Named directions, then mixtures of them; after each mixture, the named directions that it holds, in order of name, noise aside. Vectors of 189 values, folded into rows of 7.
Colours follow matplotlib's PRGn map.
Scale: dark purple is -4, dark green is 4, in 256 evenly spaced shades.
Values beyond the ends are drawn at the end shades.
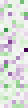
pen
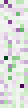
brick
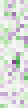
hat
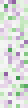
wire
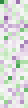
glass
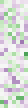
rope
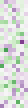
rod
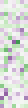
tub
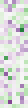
brick, glass, wire.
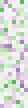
pen, rod.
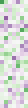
glass.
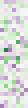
rod, tub.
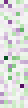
brick.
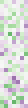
rope.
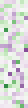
hat, pen, rod.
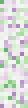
glass, rod.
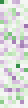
glass, rope.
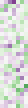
pen, rod, wire.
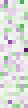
brick, pen, wire.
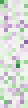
glass.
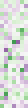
tub.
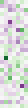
brick, glass.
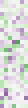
tub.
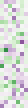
rod.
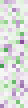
rod.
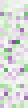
pen, tub.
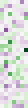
pen.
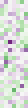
brick, pen.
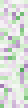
hat, tub.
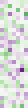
pen, tub.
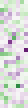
glass, pen.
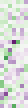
pen, tub.
